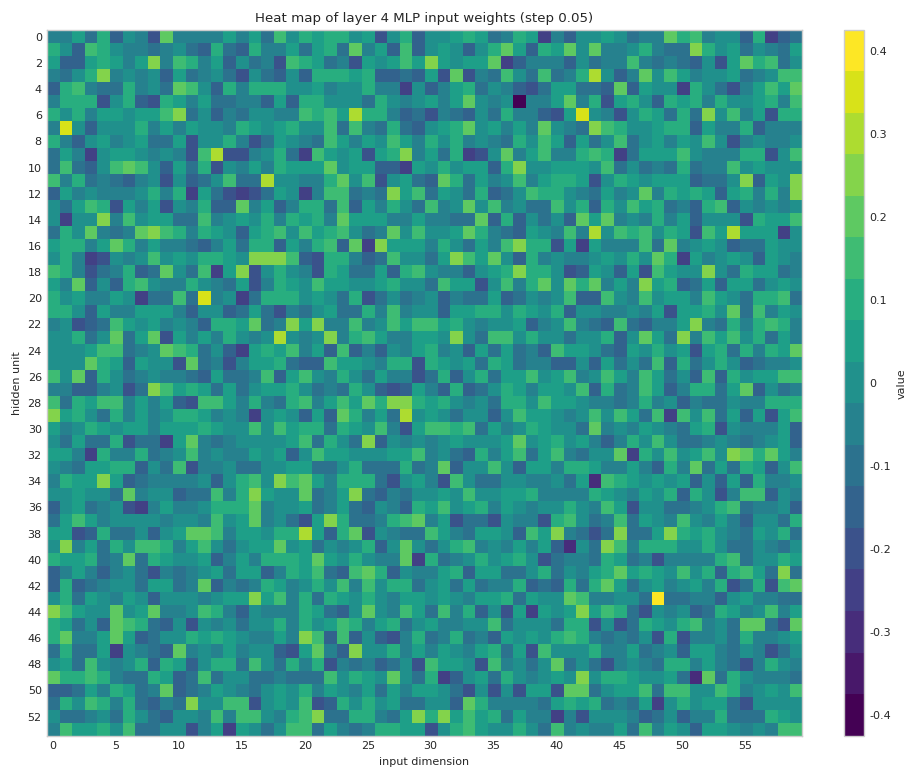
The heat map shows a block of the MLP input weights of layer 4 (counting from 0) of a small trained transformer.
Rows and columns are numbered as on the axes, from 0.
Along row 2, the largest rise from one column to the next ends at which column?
19
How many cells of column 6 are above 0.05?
14
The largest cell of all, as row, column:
43, 48
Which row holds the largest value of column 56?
45
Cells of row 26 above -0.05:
36
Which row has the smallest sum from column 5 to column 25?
12
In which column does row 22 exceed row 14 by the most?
51
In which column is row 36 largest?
16
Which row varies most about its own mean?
9
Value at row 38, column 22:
-0.15
